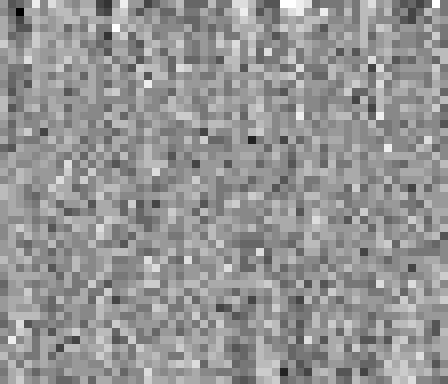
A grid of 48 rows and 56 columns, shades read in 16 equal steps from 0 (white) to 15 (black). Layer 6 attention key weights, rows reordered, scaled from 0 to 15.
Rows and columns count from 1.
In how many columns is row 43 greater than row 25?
23
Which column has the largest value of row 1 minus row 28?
14
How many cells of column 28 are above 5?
26
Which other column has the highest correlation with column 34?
52
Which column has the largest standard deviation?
38
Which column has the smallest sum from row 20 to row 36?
13
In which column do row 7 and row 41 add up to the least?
34
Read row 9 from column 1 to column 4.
6 8 8 9
